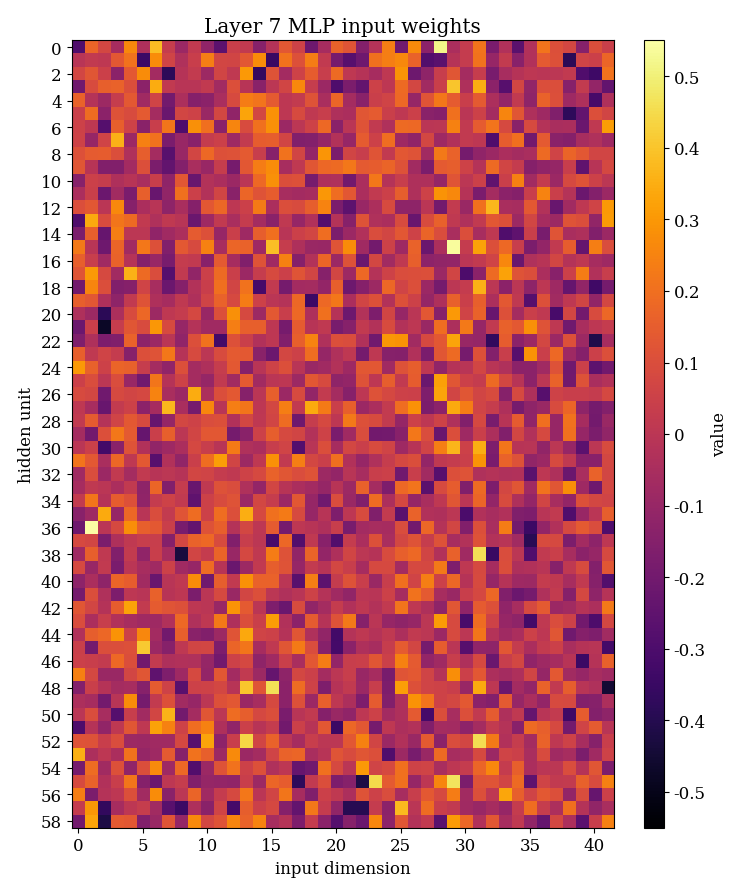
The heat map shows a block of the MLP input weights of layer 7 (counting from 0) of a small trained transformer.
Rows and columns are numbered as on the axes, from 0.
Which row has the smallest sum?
18
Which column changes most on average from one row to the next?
28
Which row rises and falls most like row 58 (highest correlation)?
6
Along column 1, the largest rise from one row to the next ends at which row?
36
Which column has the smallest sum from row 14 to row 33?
2
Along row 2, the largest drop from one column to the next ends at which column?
14
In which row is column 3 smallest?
50
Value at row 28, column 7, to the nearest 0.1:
-0.1
